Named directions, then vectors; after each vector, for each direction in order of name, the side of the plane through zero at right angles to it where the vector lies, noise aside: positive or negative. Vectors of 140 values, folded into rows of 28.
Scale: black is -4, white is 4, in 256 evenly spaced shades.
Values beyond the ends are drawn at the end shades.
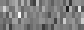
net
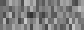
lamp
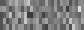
positive, positive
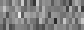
negative, positive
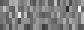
positive, positive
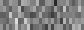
positive, positive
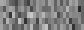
negative, negative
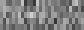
negative, positive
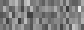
positive, positive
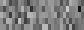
negative, negative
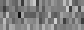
positive, negative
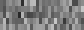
positive, negative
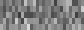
positive, negative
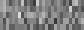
negative, positive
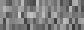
negative, positive
